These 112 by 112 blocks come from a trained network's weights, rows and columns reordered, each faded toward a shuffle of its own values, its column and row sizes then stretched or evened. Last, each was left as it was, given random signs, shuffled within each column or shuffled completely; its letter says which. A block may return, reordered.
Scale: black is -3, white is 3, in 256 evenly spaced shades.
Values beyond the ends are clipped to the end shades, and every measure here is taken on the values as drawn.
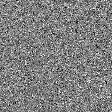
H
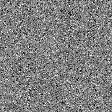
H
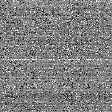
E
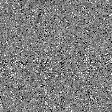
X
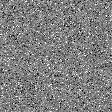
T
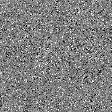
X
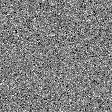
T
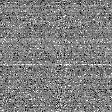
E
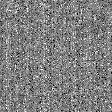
H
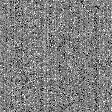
H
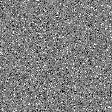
H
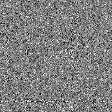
X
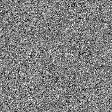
X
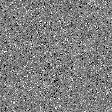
H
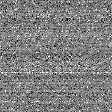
E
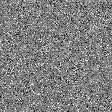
T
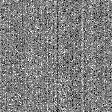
H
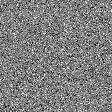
T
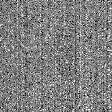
E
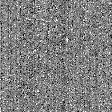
H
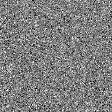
X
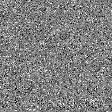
X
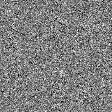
H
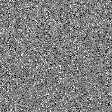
H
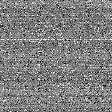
E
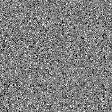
X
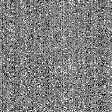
E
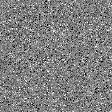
X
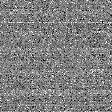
E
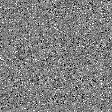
X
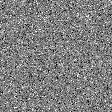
T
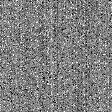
H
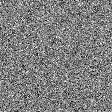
T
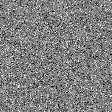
T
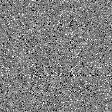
X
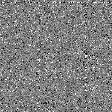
X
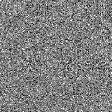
E
